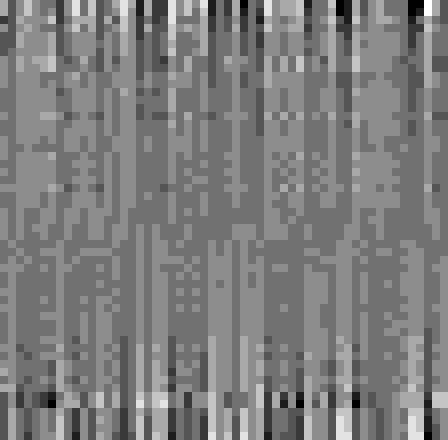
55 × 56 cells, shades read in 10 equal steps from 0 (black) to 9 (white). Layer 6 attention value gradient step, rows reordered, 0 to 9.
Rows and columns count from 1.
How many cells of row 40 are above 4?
25
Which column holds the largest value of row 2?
54
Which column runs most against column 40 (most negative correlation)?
35
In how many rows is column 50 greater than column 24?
20
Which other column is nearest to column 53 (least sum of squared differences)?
43
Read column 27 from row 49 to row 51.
6 7 7
